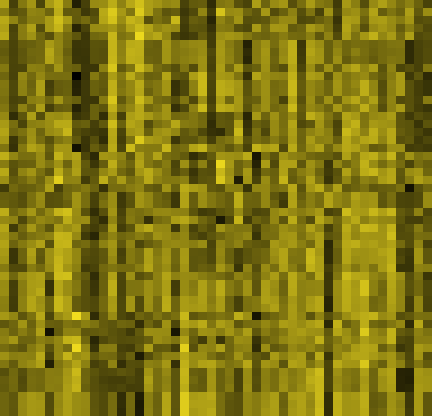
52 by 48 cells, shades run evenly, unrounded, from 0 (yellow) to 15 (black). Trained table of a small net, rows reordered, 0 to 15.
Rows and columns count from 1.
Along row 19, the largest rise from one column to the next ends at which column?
9
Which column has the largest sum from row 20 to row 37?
11
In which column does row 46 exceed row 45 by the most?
20
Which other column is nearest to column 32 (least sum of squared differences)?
43
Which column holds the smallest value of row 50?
21
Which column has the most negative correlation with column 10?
16
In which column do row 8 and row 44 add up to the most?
46
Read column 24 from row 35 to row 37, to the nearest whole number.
7 6 6
